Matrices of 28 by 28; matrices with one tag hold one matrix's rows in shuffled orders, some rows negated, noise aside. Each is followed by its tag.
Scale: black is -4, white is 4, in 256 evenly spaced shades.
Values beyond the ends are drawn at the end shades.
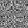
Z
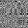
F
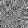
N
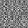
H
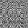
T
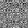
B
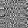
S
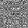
B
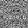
B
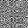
Z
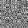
N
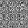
T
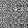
F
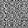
H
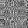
S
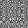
T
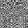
Z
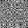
Z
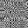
S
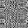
S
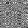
N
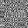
S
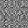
H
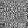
S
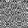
N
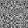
Z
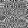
S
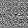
F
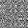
F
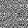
F
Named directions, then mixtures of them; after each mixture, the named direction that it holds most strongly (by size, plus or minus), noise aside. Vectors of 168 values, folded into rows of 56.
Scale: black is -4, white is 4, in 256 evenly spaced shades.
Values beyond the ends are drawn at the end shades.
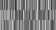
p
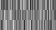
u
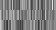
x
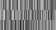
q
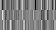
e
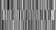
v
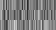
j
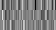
e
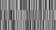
u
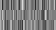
e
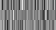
e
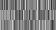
p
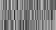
q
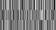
e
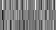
e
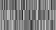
p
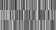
p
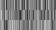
j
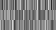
p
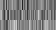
j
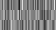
x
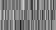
q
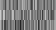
q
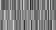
u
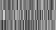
q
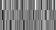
e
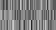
u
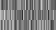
p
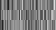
v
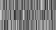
j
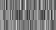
p
